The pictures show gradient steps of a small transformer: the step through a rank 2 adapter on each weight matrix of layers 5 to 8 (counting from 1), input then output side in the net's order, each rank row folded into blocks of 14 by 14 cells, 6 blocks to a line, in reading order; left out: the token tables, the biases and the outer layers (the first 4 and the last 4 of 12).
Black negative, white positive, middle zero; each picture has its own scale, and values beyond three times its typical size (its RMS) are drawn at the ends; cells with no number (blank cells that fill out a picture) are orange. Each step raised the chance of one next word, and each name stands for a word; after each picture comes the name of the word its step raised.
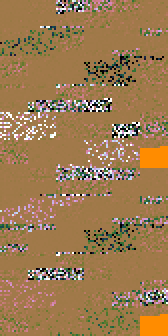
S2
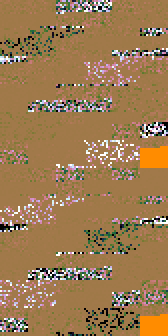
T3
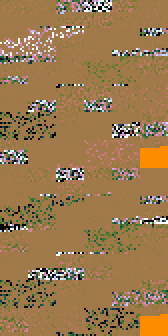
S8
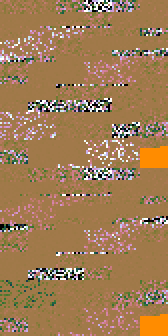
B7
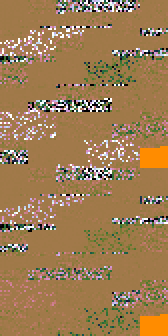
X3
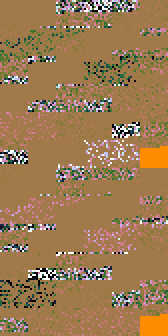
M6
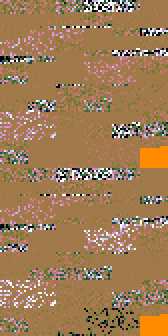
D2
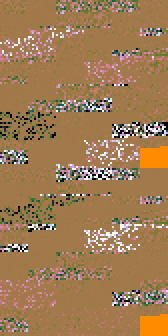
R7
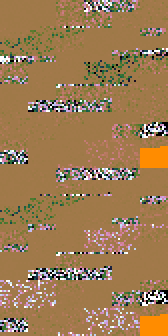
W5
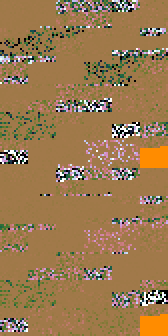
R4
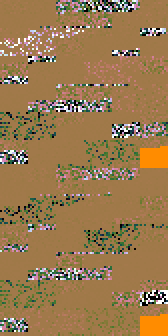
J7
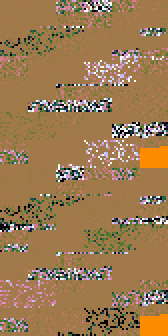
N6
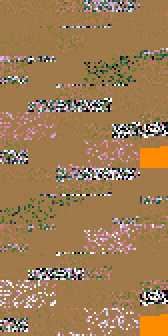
W5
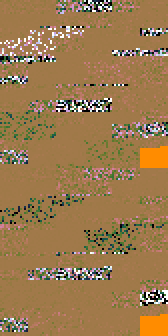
J7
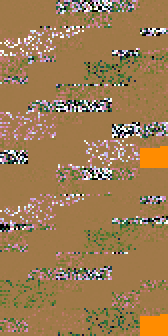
X3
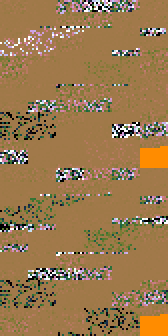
S8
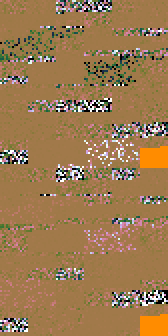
R4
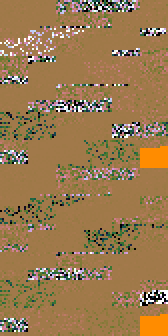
J7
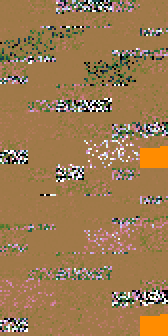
R4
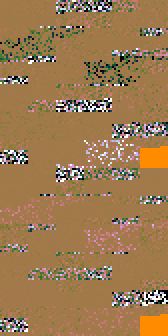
R4
